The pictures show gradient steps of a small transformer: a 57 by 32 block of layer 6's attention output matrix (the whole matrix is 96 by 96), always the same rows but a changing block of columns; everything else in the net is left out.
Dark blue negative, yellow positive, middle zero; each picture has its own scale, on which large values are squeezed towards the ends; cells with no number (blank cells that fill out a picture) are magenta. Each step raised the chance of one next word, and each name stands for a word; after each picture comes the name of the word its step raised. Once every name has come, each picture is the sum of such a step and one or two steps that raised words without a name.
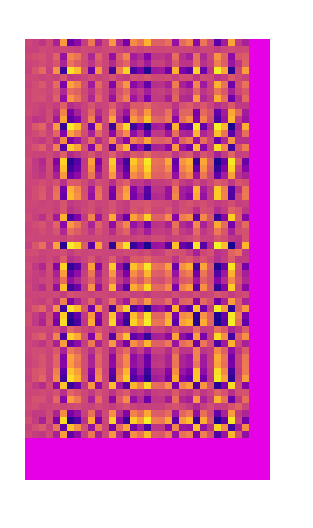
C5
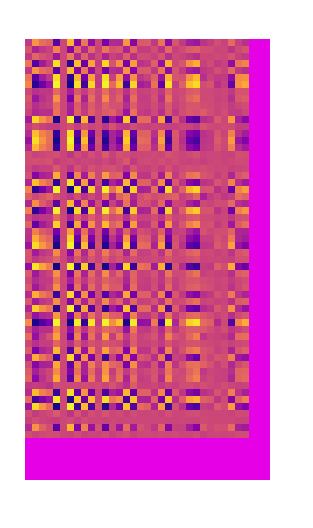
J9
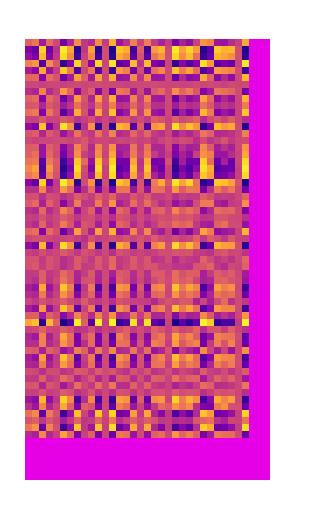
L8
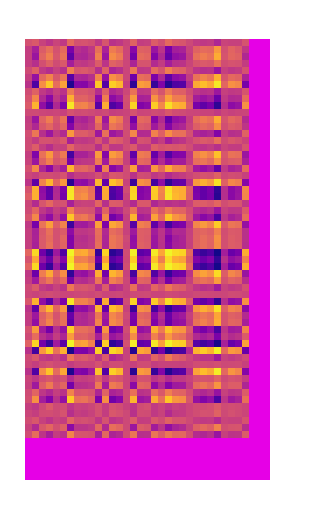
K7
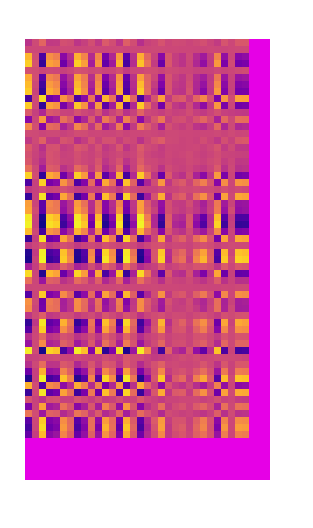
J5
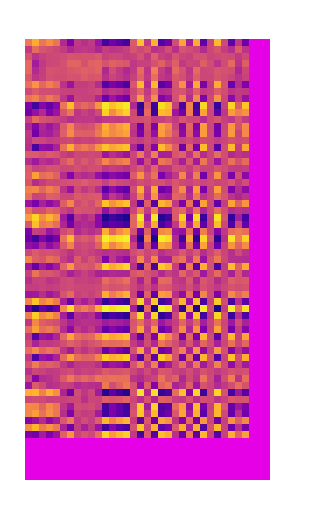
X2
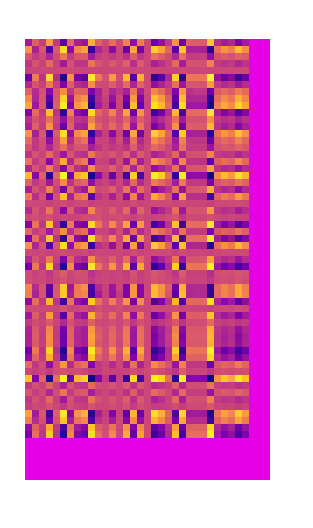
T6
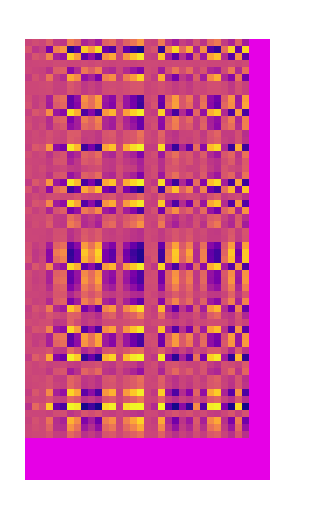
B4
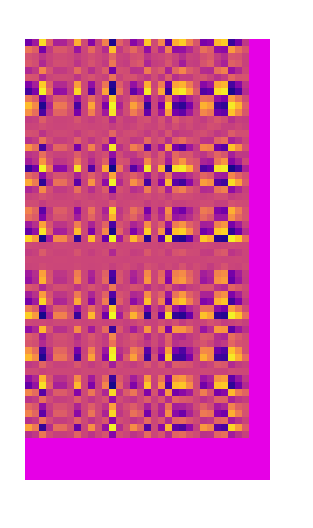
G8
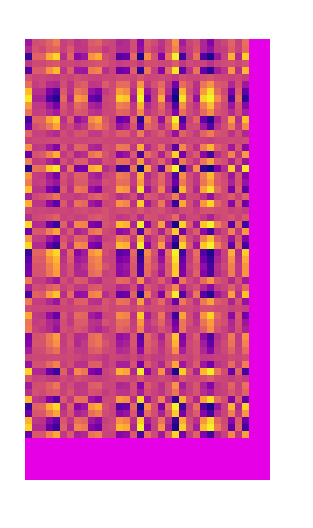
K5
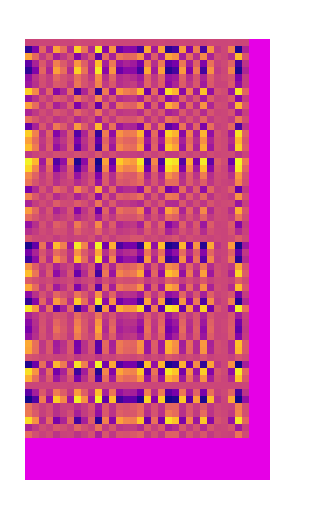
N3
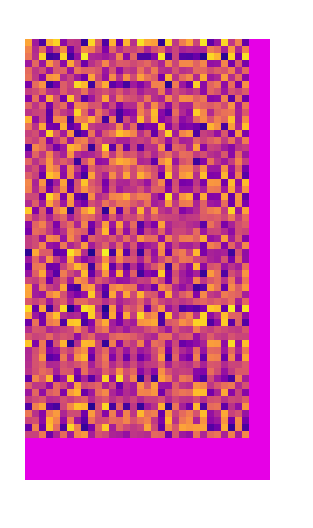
L8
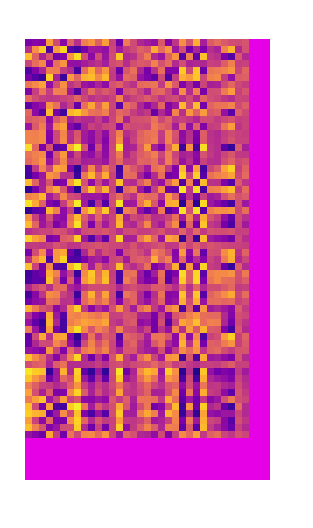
B4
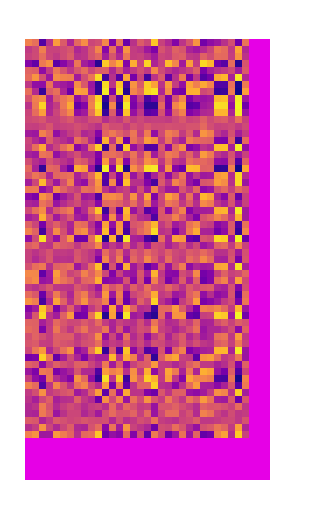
G8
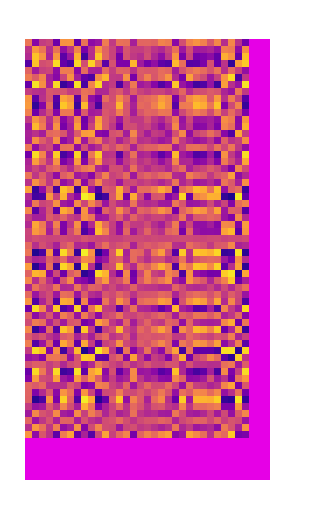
K7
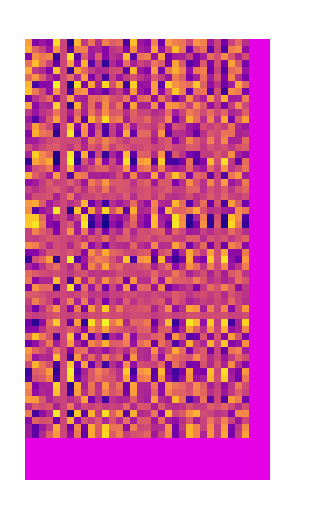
J5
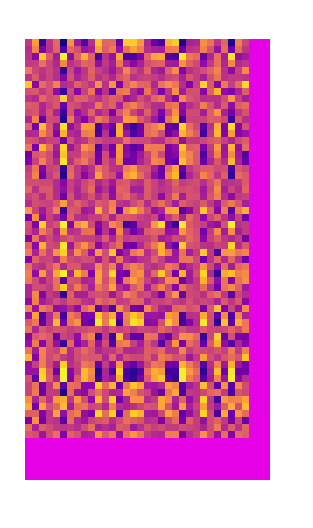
C5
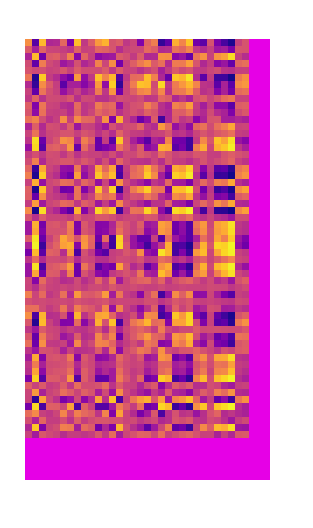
J9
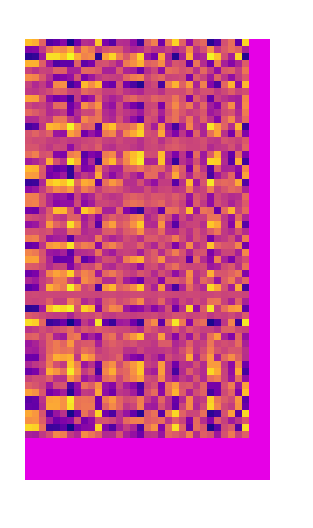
L8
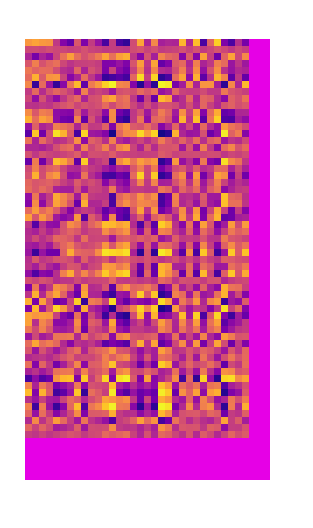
X2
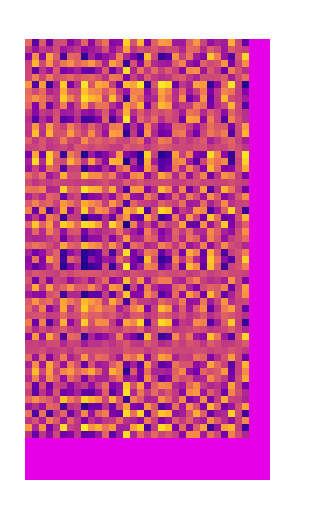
K5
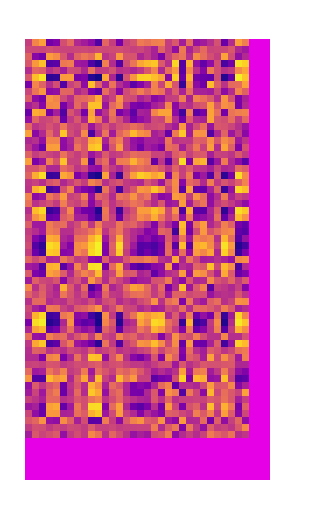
J9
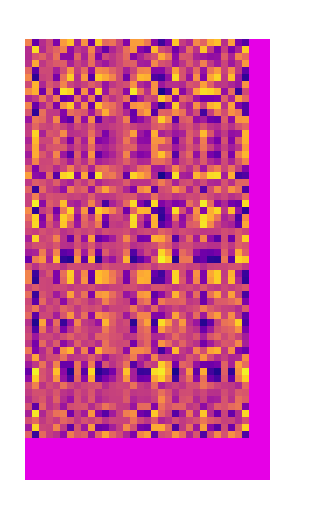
J5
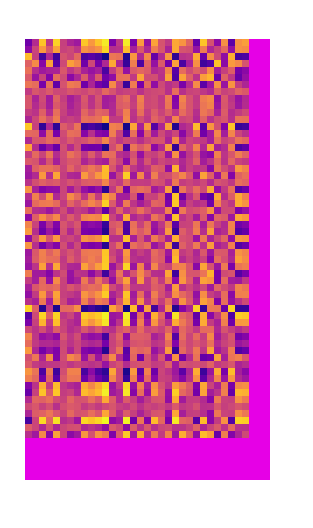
C5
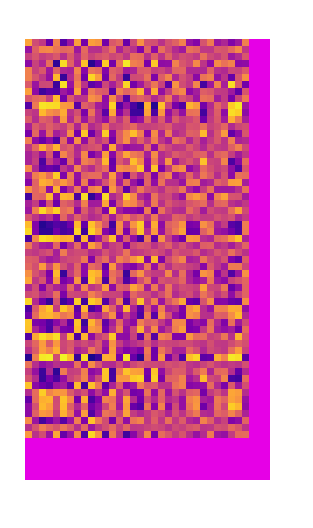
G8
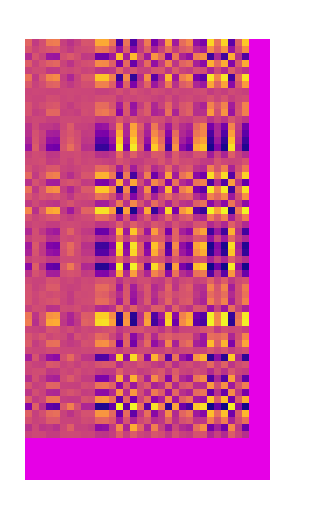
J9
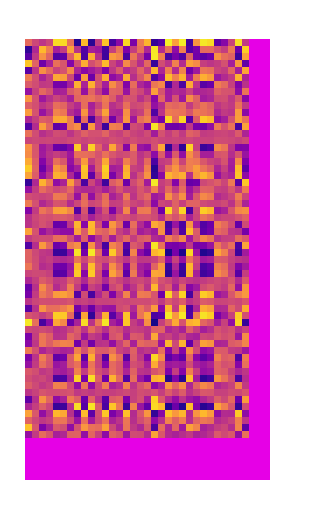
L8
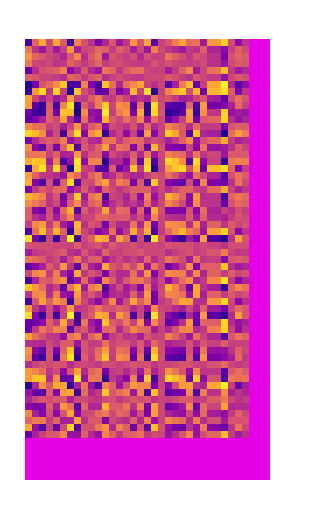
G8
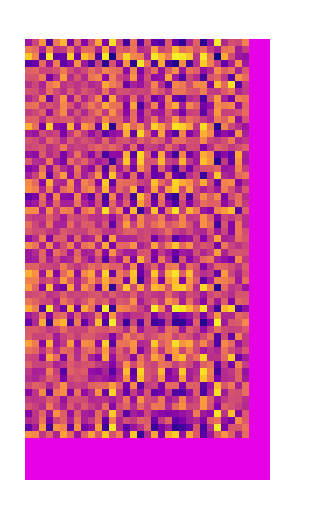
L8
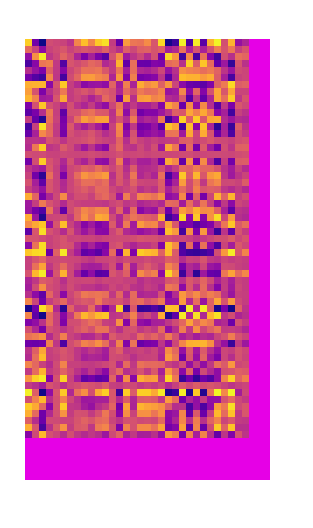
X2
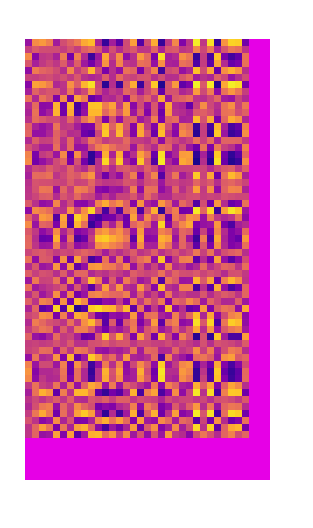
X2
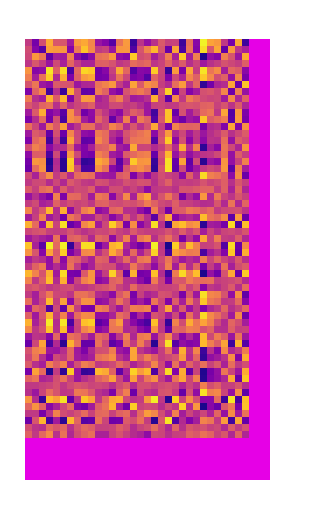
N3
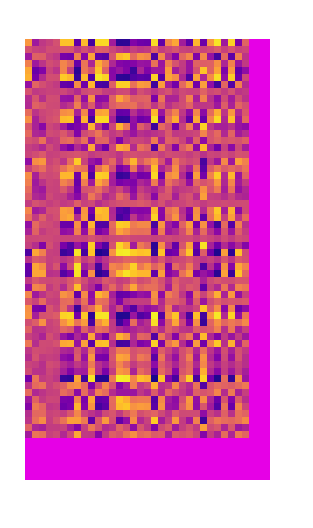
C5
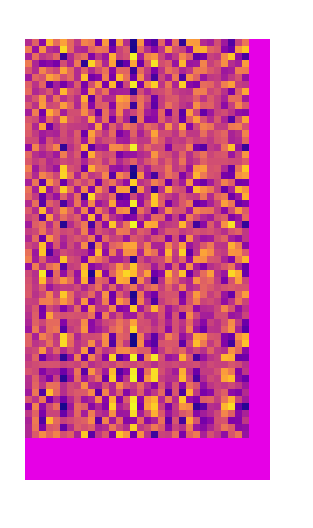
B4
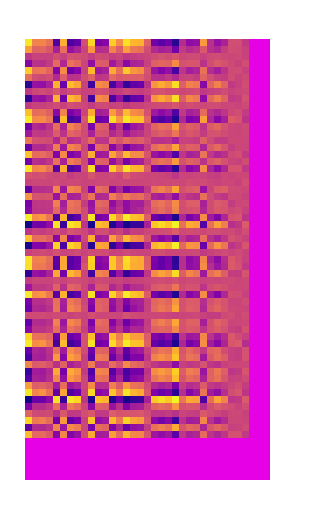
K5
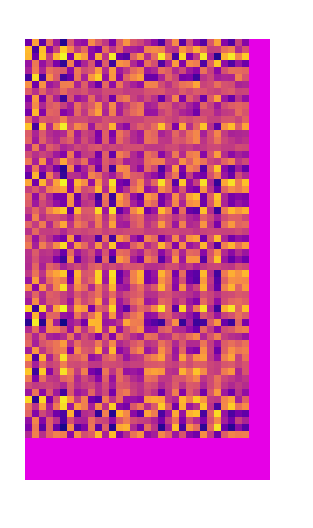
L8
